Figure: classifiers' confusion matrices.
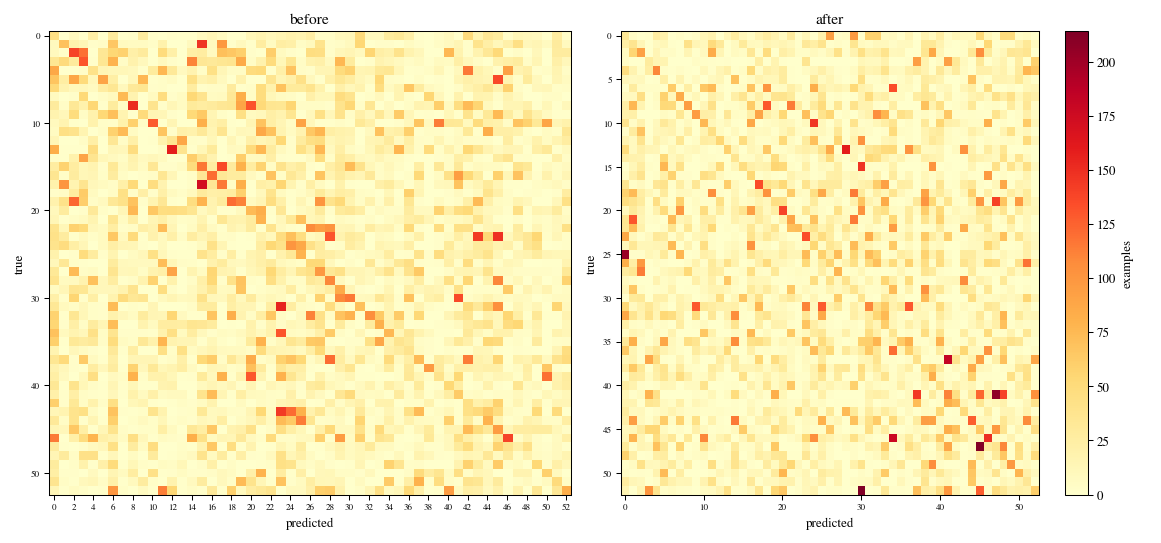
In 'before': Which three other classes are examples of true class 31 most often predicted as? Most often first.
23, 45, 6
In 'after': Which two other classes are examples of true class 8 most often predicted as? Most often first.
18, 21
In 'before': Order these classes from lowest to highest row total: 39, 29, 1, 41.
41, 29, 1, 39
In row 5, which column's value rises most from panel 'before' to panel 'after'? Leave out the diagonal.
44
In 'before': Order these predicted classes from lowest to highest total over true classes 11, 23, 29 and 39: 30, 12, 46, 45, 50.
12, 30, 46, 50, 45
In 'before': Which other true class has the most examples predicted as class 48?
10
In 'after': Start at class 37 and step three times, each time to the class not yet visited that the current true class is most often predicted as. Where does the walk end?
45
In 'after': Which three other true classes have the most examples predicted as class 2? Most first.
27, 26, 11
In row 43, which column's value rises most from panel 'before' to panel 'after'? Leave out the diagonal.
28
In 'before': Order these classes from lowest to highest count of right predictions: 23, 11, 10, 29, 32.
23, 11, 29, 32, 10
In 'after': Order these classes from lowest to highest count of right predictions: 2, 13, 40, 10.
40, 13, 10, 2
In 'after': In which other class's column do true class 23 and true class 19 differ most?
47
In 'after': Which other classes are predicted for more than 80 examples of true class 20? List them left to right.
7, 16, 30
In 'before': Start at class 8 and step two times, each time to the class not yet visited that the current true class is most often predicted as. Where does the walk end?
21
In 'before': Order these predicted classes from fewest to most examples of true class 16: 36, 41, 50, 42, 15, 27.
36, 50, 15, 42, 27, 41
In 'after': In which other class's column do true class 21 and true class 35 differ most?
29
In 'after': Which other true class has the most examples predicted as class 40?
35
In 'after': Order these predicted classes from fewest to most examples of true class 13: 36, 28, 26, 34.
34, 26, 36, 28
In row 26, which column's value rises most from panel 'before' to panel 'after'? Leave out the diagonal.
51
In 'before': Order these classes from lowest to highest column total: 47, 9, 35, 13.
13, 9, 35, 47
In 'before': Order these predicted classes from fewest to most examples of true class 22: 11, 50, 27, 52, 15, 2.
50, 15, 52, 2, 11, 27
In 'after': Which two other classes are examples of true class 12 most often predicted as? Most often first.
30, 24
